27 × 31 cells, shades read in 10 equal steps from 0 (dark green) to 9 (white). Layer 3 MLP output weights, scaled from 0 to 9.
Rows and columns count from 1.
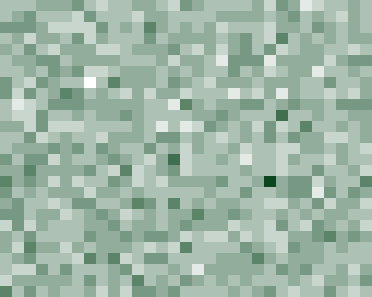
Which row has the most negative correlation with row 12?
1
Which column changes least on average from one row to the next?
18
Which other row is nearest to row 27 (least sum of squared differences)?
5
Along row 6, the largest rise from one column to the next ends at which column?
23
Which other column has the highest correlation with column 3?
14
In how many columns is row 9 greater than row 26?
18
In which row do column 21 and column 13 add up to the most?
15
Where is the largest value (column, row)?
8, 8
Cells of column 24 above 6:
9
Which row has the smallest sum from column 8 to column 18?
19
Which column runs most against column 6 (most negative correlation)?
2
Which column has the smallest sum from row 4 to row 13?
21
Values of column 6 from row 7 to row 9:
5 6 3
